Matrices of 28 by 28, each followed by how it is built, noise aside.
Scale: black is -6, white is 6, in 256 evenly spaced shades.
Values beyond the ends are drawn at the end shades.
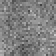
smooth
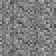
repeating rows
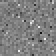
sparse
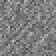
Hankel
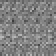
repeating columns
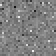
sparse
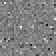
sparse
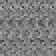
repeating columns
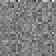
low rank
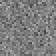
noise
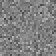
noise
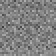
repeating columns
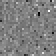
sparse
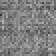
blocks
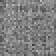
blocks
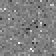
sparse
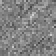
Hankel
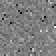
sparse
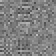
low rank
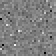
sparse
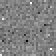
sparse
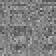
blocks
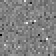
sparse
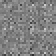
low rank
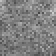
smooth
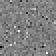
sparse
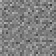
repeating rows
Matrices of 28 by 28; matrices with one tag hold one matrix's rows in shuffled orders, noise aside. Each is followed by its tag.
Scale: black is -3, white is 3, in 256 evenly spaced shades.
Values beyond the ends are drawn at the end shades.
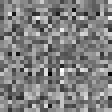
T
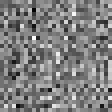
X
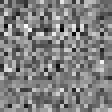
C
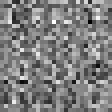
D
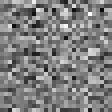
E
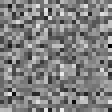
T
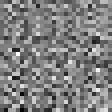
D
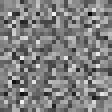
D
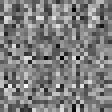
C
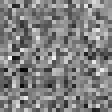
D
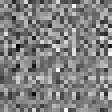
X
